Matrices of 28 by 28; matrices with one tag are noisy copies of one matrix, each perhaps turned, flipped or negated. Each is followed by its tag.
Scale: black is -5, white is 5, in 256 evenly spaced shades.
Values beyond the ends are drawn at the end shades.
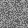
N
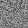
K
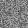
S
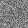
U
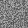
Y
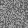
Y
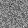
U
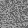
Y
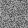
N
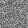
N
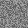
K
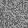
Y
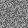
U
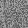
Y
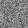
K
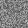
K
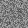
U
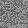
Y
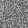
Y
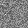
K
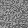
Y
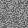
N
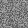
N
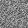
U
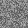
S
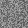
S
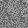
S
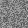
S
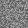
U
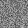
N
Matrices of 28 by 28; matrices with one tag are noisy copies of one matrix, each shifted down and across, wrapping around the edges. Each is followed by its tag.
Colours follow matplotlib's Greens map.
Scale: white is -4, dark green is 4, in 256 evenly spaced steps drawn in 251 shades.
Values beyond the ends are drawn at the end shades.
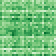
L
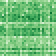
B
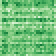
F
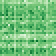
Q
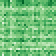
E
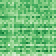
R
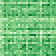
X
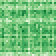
Q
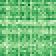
Q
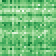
Q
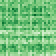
Q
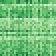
B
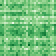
E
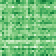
E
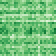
E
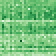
B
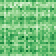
Q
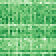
B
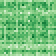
Q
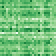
F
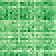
L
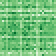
X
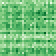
Q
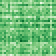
L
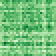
F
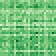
X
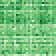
L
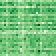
R
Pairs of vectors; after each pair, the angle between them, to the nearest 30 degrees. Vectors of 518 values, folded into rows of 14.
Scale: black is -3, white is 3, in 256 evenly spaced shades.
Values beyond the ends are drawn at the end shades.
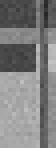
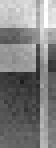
150 degrees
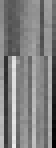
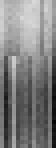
60 degrees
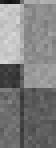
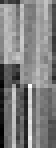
60 degrees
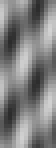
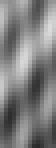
30 degrees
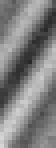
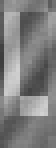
120 degrees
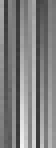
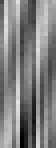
150 degrees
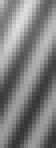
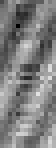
150 degrees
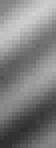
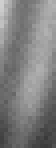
60 degrees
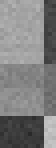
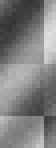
120 degrees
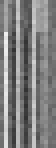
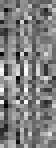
120 degrees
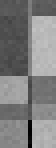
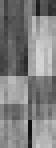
30 degrees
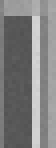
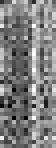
60 degrees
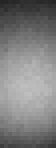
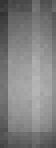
30 degrees
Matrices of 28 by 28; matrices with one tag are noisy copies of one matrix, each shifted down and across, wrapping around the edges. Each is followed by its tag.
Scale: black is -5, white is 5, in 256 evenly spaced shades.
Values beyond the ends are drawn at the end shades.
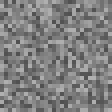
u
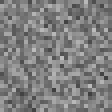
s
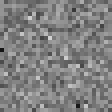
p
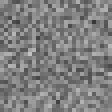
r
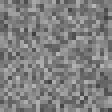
s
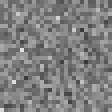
s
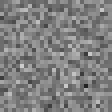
r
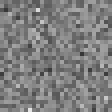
s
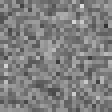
u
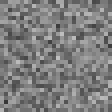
p
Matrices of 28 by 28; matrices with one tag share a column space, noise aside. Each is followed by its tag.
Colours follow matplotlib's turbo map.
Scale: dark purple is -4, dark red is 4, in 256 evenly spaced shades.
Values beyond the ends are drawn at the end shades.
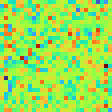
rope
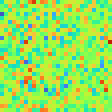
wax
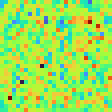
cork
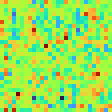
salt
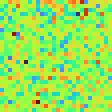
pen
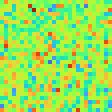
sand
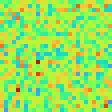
sand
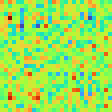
salt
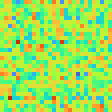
salt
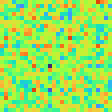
rope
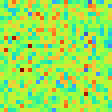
rope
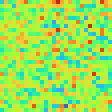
wax
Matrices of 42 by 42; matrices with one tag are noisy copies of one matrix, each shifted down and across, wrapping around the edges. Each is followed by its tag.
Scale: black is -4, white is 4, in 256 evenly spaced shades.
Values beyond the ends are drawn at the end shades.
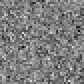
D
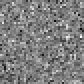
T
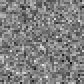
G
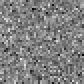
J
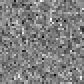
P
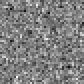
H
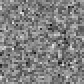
P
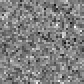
P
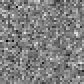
G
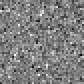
J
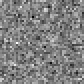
H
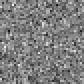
J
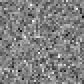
T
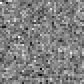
H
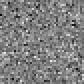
J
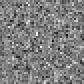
D
